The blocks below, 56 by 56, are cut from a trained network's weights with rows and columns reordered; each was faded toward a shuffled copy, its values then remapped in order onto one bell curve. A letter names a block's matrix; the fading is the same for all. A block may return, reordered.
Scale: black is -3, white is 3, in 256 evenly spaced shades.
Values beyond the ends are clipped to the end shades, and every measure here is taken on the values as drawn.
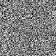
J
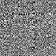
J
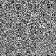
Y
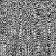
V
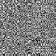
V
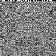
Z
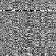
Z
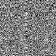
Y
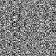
Y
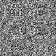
Y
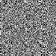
J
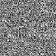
J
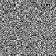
Y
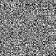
J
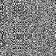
Z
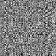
V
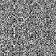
Y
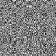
V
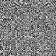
J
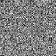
J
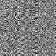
V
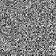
J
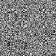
J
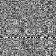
Z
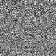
J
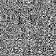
J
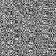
V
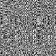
V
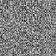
V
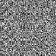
Y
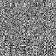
J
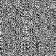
V
